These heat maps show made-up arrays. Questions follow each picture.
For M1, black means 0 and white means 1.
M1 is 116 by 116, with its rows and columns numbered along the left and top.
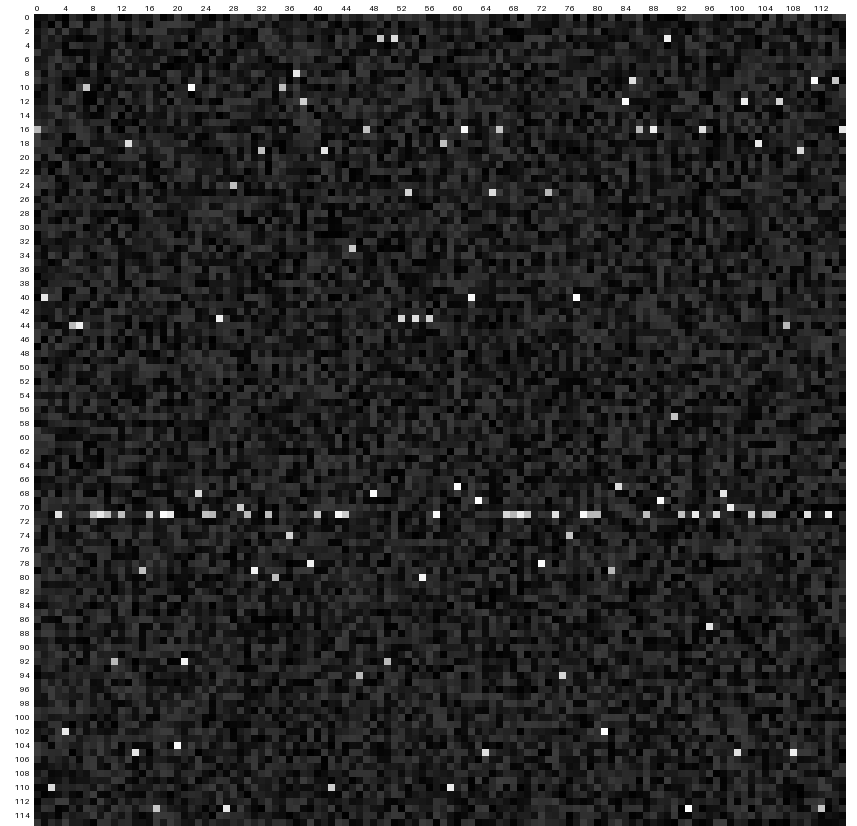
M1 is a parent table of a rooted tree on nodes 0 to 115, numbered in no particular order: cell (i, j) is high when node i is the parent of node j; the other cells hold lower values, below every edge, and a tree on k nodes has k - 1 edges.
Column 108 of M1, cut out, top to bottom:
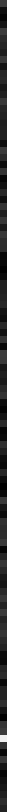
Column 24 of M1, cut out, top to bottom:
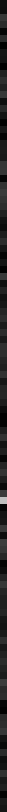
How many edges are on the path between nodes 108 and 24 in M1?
3
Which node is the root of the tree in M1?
71
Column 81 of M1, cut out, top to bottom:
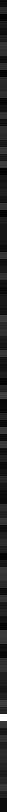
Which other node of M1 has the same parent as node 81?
4
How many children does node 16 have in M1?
8
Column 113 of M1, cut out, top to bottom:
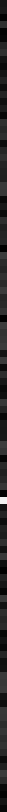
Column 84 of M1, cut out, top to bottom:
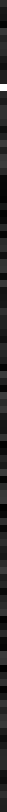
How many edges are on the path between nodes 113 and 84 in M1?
3
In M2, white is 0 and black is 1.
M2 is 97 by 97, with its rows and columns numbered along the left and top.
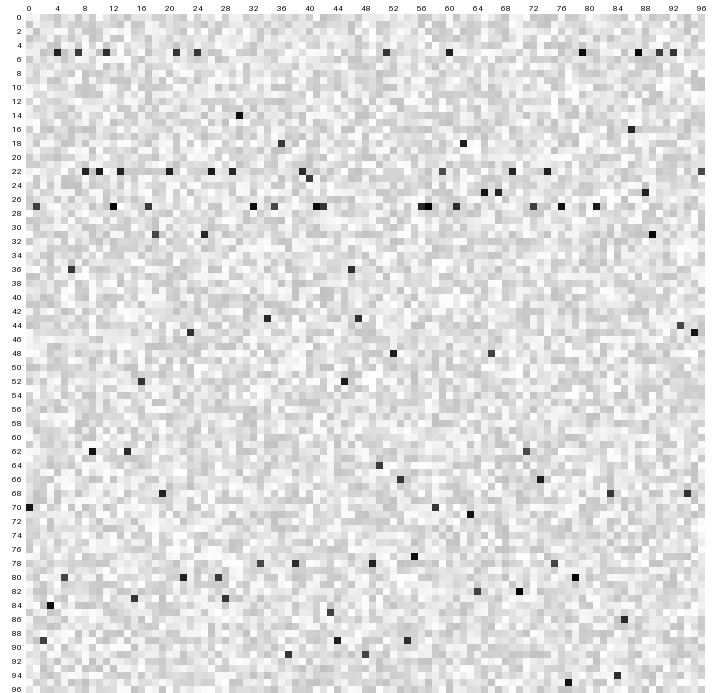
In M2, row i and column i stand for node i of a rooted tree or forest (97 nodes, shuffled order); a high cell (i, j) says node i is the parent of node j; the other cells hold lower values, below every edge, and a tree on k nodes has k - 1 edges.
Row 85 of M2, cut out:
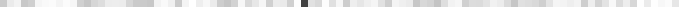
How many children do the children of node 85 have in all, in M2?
2
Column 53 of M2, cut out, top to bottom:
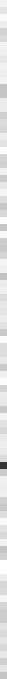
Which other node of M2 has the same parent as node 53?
73
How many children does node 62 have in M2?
3
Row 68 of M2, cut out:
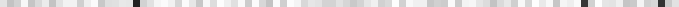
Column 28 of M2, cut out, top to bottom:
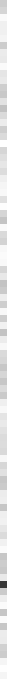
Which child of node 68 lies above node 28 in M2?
83
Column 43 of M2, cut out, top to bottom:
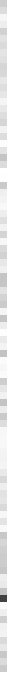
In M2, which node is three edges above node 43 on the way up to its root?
16
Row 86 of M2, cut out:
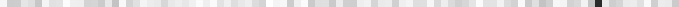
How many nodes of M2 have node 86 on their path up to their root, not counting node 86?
4
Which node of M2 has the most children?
27
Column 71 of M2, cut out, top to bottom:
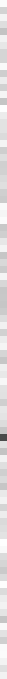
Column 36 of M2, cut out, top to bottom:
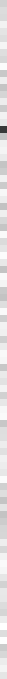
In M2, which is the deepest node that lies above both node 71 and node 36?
18
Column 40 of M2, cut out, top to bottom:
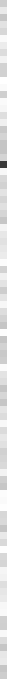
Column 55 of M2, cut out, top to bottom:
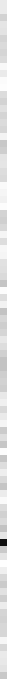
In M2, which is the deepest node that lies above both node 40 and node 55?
45
